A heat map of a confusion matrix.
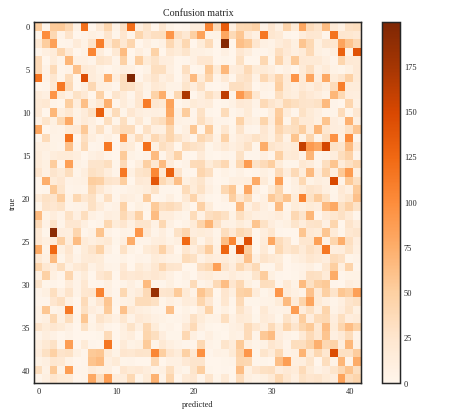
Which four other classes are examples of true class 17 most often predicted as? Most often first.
11, 15, 40, 35
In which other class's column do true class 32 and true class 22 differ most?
0
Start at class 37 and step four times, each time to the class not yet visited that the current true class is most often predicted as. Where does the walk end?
6
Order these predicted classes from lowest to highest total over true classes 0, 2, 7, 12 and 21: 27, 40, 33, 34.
33, 27, 40, 34
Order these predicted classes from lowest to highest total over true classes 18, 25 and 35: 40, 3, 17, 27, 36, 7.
17, 7, 3, 36, 40, 27
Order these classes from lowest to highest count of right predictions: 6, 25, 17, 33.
33, 25, 17, 6
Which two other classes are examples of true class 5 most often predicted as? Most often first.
24, 22
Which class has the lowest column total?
10
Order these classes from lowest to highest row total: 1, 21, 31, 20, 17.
21, 20, 17, 1, 31
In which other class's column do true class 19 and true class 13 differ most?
4
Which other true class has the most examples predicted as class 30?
25
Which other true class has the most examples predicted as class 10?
2
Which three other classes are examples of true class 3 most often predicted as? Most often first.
41, 39, 7
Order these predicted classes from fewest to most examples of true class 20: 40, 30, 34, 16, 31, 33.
16, 33, 40, 31, 30, 34
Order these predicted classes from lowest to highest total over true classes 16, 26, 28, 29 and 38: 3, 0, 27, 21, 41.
3, 41, 0, 21, 27
